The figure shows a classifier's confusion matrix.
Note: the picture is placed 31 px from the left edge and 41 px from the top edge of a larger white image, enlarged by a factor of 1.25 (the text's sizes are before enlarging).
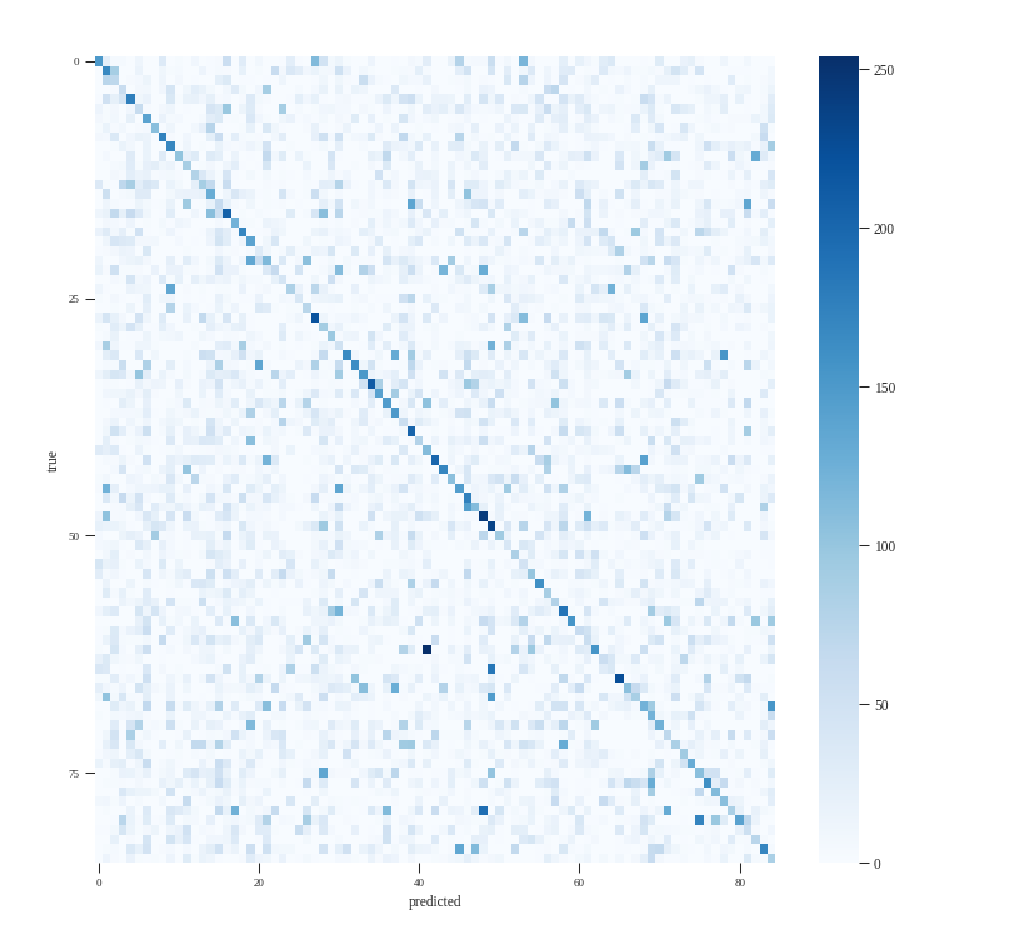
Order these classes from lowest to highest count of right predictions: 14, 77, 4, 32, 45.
77, 14, 45, 32, 4
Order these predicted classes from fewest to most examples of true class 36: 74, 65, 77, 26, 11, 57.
77, 74, 11, 65, 26, 57
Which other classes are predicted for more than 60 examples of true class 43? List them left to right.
11, 56, 65, 66, 67
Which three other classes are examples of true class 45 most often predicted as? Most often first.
30, 1, 51
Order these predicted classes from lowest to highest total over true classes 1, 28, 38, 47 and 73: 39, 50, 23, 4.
50, 39, 4, 23
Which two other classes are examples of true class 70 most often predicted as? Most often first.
19, 62
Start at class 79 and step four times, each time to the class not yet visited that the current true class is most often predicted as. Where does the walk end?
9
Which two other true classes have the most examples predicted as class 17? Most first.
79, 59
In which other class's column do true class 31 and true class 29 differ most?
78
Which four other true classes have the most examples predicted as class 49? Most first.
64, 67, 30, 75
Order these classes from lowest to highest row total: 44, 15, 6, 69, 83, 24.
69, 6, 24, 44, 15, 83
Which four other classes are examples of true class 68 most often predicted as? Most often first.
84, 21, 69, 15
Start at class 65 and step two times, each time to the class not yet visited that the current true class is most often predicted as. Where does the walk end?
20
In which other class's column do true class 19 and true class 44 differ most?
75
